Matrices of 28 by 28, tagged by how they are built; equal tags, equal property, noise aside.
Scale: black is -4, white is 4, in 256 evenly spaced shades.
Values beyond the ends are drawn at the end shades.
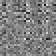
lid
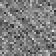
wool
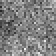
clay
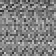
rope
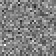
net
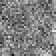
clay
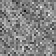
wool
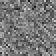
wool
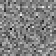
rope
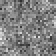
clay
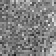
clay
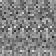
rope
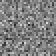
rope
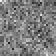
clay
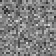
rope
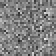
net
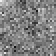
clay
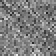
wool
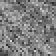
wool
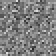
rope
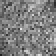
clay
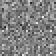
rope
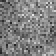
clay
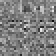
lid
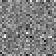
lid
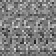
rope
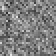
wool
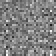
lid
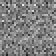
rope
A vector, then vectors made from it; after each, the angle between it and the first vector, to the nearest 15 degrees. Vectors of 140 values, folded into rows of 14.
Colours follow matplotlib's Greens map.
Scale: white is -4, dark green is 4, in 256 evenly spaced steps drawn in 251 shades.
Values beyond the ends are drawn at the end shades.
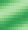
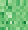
90 degrees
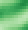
165 degrees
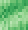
150 degrees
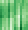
120 degrees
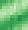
15 degrees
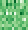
90 degrees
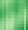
135 degrees
